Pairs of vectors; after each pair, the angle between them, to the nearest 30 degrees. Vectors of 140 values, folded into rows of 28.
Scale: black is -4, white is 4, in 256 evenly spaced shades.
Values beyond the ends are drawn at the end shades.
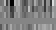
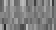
120 degrees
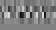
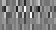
90 degrees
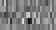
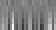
90 degrees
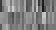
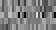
90 degrees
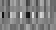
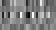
30 degrees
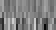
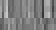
60 degrees
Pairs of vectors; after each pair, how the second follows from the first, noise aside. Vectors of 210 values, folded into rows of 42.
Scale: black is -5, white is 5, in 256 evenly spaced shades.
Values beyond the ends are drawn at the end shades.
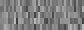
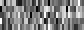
reversed, scaled up.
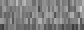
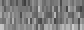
negated.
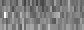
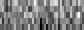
reversed, scaled up.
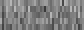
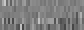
reversed, negated, partly zeroed.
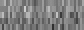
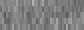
wrapped around, negated, shrunk.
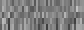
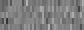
reversed, negated, partly zeroed.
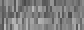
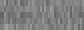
wrapped around, negated, shrunk.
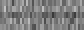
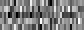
reversed, scaled up.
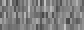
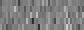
reversed, negated, partly zeroed.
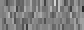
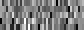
reversed, scaled up.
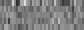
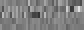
wrapped around, partly zeroed.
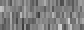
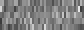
shuffled.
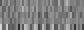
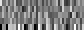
negated, scaled up.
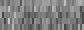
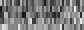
reversed, scaled up.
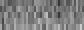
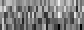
negated, scaled up.
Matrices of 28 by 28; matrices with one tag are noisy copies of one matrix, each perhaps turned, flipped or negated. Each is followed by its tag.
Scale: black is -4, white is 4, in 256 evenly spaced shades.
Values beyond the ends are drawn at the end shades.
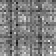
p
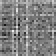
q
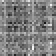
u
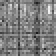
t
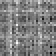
p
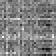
t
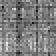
t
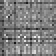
q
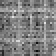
p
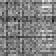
t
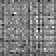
q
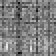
t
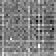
q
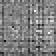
q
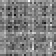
u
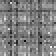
p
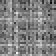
p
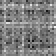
u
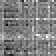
t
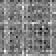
u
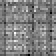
u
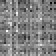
p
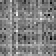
p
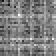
p
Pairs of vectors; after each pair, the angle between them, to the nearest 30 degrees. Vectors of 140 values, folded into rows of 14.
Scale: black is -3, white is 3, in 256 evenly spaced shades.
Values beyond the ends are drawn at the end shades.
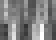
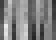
120 degrees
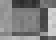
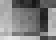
30 degrees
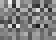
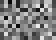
150 degrees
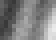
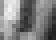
150 degrees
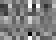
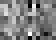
150 degrees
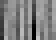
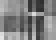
120 degrees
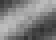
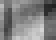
120 degrees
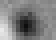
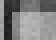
120 degrees
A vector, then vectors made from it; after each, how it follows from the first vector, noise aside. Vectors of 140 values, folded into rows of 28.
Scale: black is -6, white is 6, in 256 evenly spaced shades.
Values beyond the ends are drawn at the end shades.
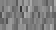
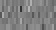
partly zeroed.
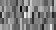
scaled up.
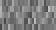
reversed, negated.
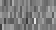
reversed, negated.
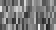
wrapped around, negated, scaled up.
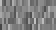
reversed, negated.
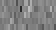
partly zeroed.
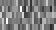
negated, scaled up.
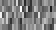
negated, scaled up.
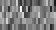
negated, scaled up.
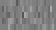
partly zeroed.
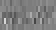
wrapped around, negated, partly zeroed.
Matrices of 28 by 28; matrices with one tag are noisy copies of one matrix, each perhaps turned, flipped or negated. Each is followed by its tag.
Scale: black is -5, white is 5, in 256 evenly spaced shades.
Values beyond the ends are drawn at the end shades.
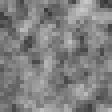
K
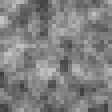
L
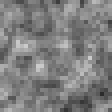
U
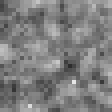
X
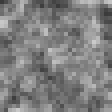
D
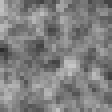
X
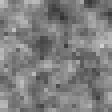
L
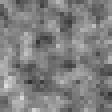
U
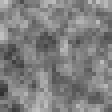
L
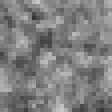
X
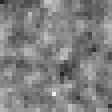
X
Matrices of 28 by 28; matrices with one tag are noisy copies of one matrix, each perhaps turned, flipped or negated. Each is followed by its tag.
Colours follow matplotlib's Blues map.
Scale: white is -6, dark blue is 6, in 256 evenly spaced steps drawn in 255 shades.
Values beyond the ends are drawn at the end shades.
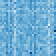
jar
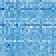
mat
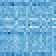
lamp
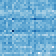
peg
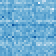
peg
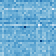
mat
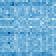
lamp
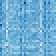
jar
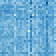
mat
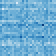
peg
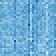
mat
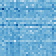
mat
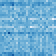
lamp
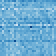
mat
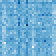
lamp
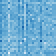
mat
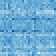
peg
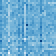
mat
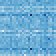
jar
